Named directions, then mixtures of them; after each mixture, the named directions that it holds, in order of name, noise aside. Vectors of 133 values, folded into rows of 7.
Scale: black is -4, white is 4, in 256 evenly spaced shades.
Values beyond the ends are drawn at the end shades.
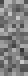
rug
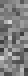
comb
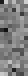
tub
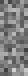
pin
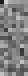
rug, tub.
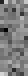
tub.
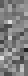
comb, pin.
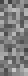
pin.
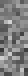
comb.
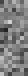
comb, tub.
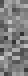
comb, rug.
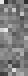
tub.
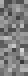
rug.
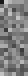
rug, tub.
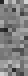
tub.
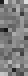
tub.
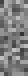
comb, rug.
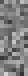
comb, tub.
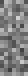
rug.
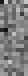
pin, tub.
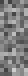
pin.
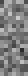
rug.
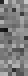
tub.
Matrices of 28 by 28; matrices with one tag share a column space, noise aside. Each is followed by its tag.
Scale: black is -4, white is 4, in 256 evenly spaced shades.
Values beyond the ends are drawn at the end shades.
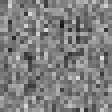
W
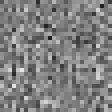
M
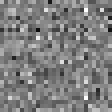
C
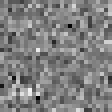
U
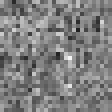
W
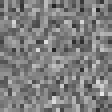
U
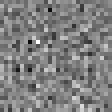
M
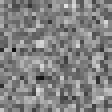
U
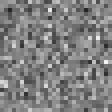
C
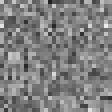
W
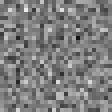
C
